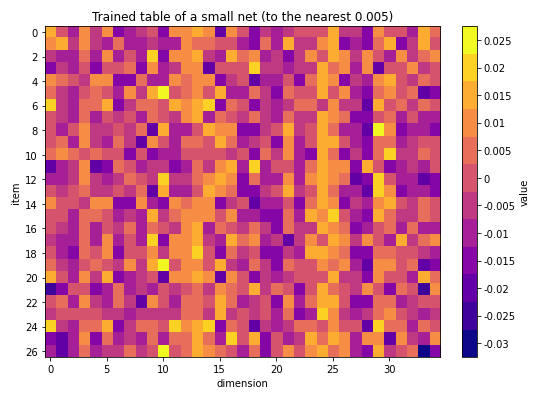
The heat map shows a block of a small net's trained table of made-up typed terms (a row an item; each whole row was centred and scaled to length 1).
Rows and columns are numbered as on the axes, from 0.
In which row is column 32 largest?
3
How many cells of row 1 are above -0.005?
17
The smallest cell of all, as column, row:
33, 26
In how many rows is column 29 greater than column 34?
21
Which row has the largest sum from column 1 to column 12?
19
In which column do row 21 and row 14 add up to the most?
24
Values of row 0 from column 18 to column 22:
-0.015 -0.005 -0.01 -0.005 0
